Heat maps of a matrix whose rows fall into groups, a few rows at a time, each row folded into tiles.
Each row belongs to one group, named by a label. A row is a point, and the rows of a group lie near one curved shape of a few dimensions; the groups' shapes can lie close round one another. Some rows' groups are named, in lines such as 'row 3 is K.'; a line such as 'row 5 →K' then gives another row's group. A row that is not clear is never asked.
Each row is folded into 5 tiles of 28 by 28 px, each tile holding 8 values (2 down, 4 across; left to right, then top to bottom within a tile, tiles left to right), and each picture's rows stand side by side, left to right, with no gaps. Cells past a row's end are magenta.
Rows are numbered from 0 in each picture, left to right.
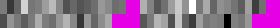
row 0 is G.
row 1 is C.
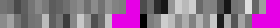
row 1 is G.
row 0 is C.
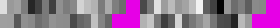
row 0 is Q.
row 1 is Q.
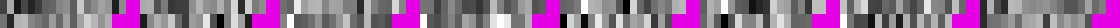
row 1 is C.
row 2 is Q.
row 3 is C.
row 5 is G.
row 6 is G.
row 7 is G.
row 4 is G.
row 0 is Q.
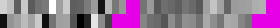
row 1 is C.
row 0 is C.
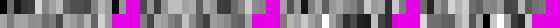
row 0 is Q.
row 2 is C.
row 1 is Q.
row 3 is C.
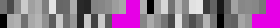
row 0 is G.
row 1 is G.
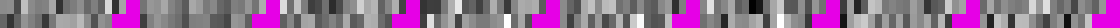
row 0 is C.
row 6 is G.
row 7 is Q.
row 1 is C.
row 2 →Q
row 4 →C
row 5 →G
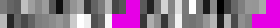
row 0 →C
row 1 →G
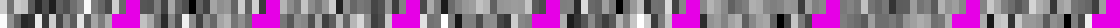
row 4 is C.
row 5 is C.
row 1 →C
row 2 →C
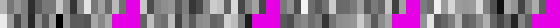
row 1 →Q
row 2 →C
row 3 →Q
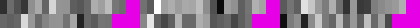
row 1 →Q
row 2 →G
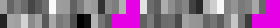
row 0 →C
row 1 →Q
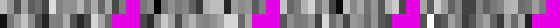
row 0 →C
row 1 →Q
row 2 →Q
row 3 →Q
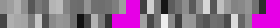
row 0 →C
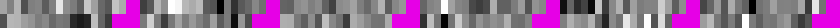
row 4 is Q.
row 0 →C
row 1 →Q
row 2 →C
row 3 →G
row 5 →C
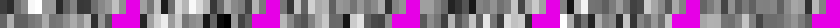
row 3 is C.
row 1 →C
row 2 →C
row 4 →G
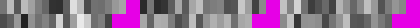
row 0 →G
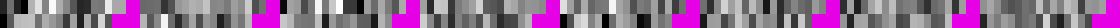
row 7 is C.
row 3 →G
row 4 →C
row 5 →G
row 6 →Q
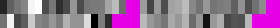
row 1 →C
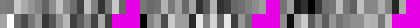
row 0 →Q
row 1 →G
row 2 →Q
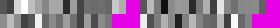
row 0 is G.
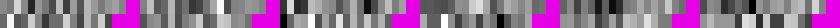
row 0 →Q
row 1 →G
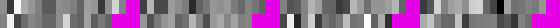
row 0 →Q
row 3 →Q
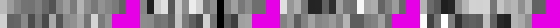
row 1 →G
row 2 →Q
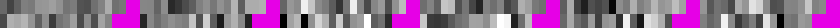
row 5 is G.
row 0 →G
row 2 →G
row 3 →C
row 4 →C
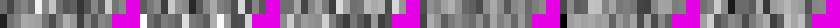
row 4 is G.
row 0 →G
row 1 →C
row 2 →C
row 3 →G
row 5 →Q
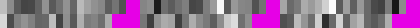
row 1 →Q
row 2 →C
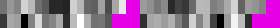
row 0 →G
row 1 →C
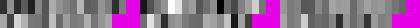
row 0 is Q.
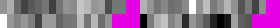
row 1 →C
